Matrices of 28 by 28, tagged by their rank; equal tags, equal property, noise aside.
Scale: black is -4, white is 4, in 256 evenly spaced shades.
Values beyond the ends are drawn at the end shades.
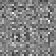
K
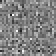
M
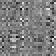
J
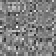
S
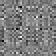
J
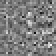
K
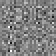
S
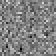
M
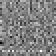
K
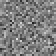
M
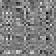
J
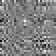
S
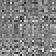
S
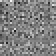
M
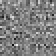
K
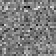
K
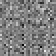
K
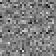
K
